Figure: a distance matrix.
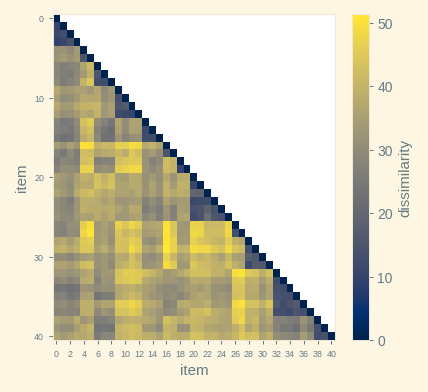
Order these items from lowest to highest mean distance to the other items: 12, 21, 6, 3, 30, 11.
3, 6, 30, 21, 12, 11
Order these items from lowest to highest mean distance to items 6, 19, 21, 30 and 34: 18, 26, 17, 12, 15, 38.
18, 15, 38, 17, 26, 12
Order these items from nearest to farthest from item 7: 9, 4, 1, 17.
1, 9, 4, 17
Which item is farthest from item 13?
5
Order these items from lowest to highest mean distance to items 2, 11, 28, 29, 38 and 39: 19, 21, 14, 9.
14, 9, 19, 21
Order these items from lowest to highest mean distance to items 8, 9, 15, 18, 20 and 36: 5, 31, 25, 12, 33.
25, 33, 12, 31, 5
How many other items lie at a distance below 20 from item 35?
5
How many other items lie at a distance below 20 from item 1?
3
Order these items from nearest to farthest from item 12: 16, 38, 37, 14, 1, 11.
11, 1, 14, 38, 37, 16
